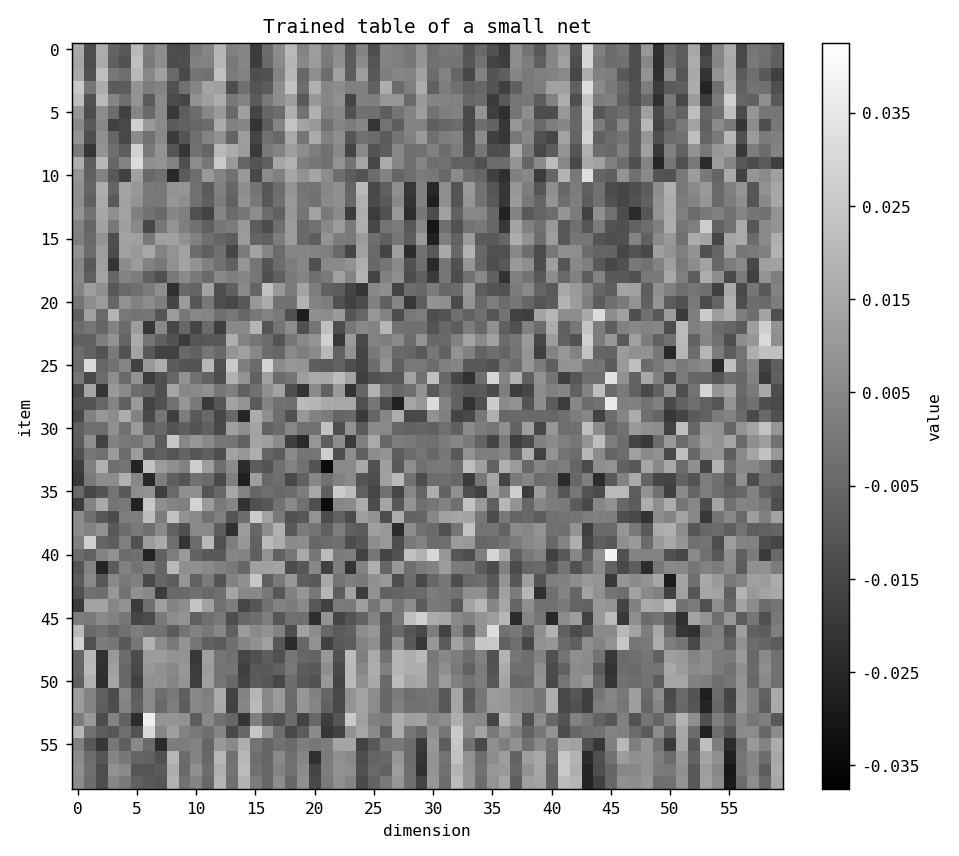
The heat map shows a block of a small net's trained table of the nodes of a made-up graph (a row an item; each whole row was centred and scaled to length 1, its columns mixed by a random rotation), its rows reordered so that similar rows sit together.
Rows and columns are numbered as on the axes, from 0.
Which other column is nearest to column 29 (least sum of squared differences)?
52
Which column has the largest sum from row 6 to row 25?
5
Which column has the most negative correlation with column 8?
43
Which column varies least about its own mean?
31
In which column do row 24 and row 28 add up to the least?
50
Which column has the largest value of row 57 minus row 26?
41
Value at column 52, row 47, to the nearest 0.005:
-0.015
